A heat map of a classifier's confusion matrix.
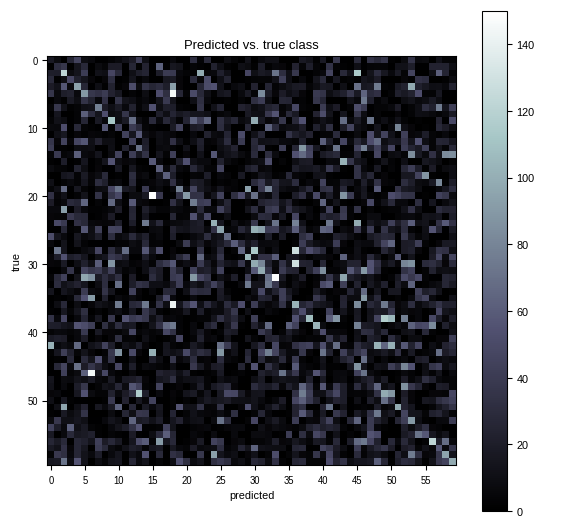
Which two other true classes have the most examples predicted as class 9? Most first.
30, 21
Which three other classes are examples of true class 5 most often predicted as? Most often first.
18, 31, 46
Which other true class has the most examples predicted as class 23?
9
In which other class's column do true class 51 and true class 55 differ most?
2
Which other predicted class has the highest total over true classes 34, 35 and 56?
46
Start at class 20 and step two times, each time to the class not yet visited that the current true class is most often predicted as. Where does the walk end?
43
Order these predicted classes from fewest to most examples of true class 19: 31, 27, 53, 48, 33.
27, 53, 33, 31, 48
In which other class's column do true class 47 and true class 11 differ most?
28
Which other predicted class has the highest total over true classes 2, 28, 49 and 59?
36
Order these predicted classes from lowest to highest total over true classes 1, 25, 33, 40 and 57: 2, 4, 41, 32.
4, 2, 32, 41
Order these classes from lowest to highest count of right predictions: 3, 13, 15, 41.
41, 3, 15, 13
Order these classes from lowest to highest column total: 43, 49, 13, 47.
13, 49, 43, 47
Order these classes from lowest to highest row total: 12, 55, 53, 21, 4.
55, 21, 53, 12, 4
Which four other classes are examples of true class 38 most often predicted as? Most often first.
49, 50, 42, 52
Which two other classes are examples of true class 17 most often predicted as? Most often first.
55, 54
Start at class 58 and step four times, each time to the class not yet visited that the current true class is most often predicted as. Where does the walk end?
48
